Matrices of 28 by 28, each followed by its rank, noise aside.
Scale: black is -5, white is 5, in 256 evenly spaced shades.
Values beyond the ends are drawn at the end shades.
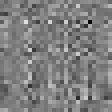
four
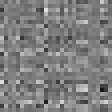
three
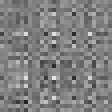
two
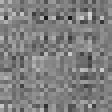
three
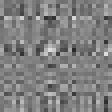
two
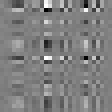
one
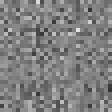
six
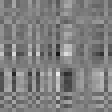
one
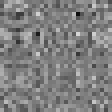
four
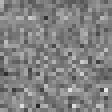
six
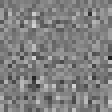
four
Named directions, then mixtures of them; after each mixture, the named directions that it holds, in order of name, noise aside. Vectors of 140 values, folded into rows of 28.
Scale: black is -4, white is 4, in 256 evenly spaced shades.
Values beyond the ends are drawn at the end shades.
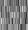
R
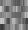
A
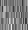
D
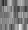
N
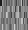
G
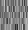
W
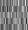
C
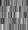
A, G.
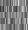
A, C.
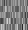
A, D, W.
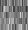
D, N, W.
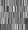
A, W.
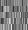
A, D.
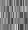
N, R, W.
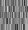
W.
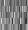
R.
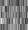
A, R.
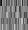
G.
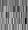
D, N, R.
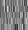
W.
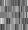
A, R, W.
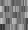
A.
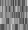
A, D, W.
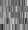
A, D, W.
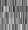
D, N, W.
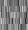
R.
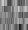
N.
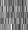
C, D, N.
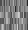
A, G, W.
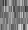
N, W.
